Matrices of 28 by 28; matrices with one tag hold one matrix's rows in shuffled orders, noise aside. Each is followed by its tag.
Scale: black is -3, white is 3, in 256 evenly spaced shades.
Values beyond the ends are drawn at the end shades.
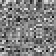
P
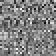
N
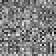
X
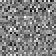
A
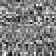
P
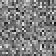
X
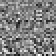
P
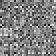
N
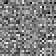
X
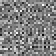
N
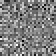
N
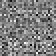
A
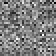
X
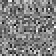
A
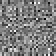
A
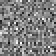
N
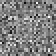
A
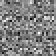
P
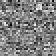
P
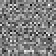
A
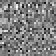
N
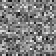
P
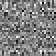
X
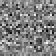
P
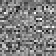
P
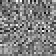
N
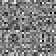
X
